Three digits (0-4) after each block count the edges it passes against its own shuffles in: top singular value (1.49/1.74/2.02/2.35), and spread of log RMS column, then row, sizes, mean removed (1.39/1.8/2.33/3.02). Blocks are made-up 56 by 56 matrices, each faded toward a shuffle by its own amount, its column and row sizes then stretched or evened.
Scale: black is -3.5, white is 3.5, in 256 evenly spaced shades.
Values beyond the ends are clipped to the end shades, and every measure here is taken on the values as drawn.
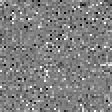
0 0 2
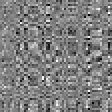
4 3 0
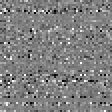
0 1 4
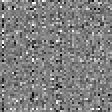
1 3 2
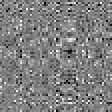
4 2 3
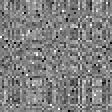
4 0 0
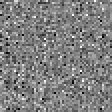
1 2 1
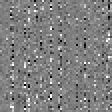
0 4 0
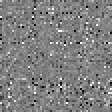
0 2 2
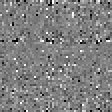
1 2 2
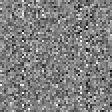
1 2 0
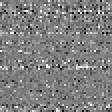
1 0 4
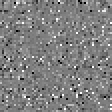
0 0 2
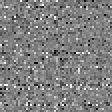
1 1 3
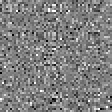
3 1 1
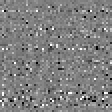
0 1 3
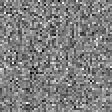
2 0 1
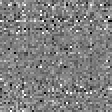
1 1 3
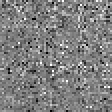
1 1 2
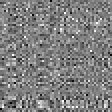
4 1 2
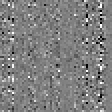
2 4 1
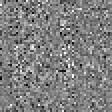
0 3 1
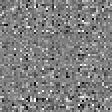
1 2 3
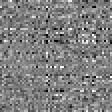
3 2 4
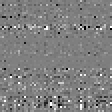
1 2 4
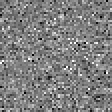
2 0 0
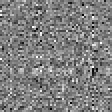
2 2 0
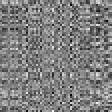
4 4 2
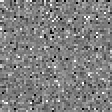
1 1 2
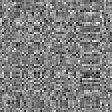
4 0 2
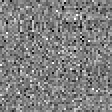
2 1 0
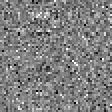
2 1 0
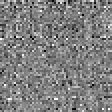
2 0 3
